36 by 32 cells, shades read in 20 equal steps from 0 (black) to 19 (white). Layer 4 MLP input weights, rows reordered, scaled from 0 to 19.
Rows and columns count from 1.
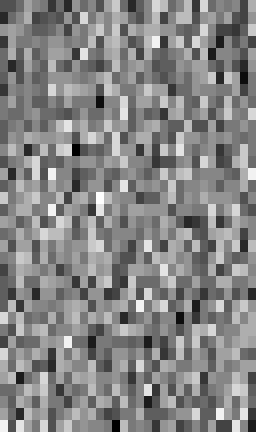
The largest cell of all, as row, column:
17, 13
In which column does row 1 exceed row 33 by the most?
20
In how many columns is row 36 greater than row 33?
14
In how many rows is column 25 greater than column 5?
16
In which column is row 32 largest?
6
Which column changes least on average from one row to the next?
15
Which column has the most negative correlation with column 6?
26
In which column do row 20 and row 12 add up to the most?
12
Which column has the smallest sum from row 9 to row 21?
10
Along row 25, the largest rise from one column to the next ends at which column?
19
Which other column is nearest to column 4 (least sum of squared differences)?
11
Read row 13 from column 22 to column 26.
10 17 10 8 10
